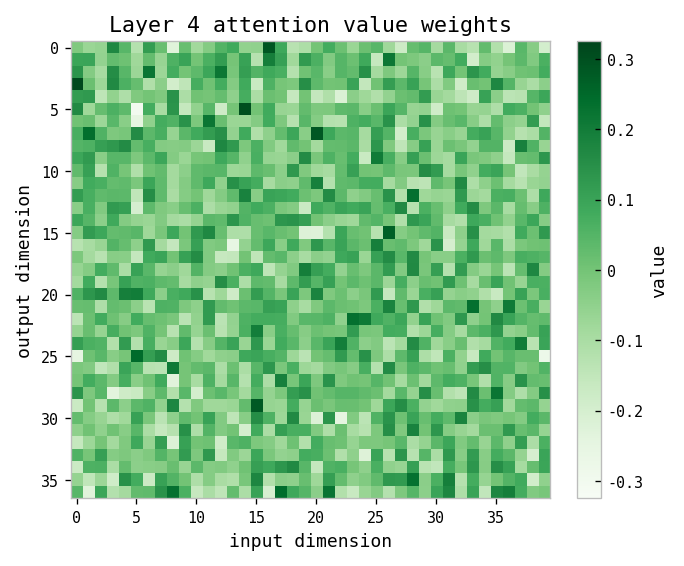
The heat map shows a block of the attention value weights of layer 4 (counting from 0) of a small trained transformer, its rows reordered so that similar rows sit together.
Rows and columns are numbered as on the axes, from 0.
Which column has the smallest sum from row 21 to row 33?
12
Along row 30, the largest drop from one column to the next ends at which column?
22
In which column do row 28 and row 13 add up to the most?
33
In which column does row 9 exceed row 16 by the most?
13
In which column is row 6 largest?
11
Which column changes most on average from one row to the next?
26
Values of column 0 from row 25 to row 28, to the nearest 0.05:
-0.25 0 0 0.15
